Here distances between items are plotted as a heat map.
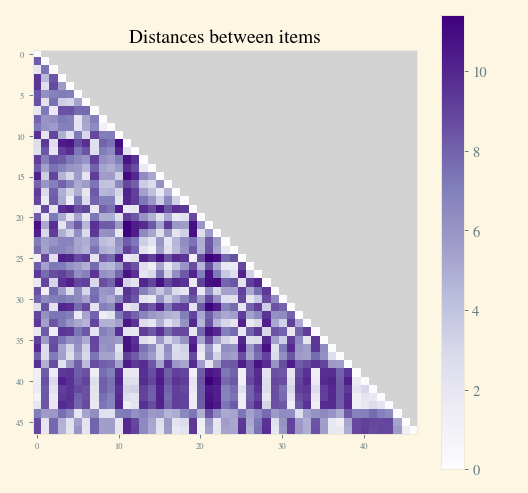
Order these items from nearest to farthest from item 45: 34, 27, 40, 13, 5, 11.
5, 13, 27, 34, 40, 11
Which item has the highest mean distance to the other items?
21
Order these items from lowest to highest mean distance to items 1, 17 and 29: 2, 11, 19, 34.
2, 34, 19, 11
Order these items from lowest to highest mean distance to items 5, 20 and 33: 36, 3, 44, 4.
44, 36, 4, 3
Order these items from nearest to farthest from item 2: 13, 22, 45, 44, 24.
44, 24, 45, 13, 22
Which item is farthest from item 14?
11
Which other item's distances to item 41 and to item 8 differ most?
32
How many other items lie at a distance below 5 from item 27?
9
